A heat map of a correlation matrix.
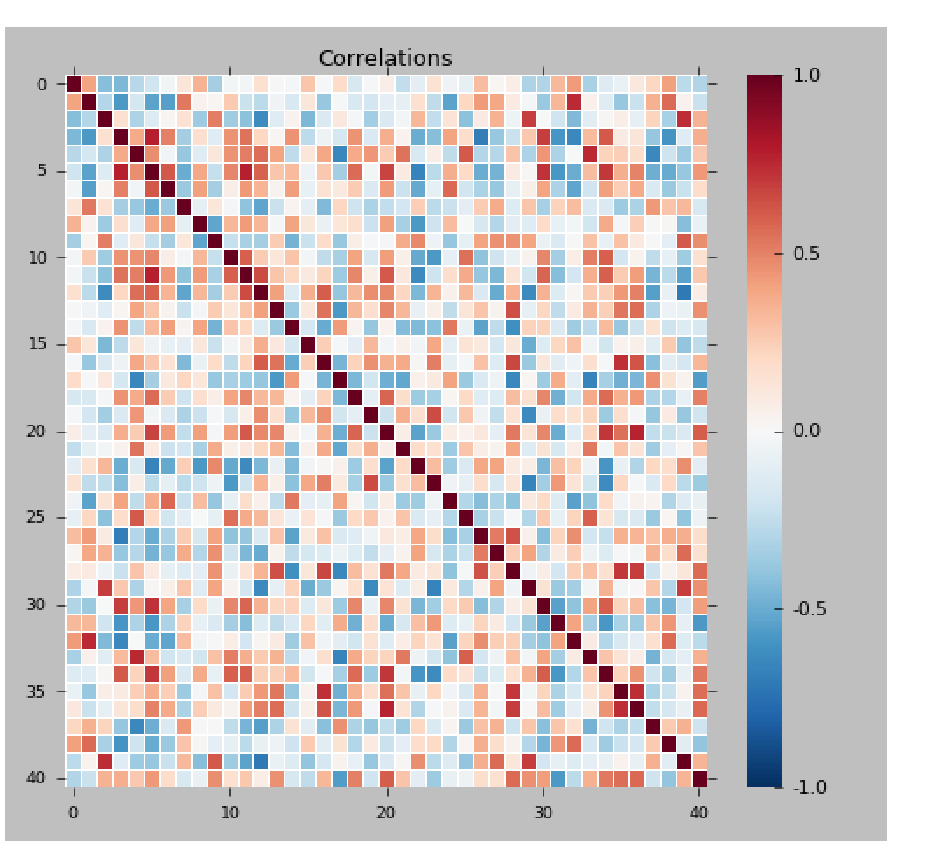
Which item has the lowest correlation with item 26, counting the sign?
3
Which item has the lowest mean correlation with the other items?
17
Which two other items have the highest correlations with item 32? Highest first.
1, 38
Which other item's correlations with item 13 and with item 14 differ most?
28
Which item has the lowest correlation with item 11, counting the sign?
22
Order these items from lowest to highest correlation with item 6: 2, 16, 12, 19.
19, 2, 16, 12
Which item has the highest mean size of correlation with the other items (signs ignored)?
5
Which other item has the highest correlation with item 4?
33
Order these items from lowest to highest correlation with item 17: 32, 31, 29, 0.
32, 29, 0, 31
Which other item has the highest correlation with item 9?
39
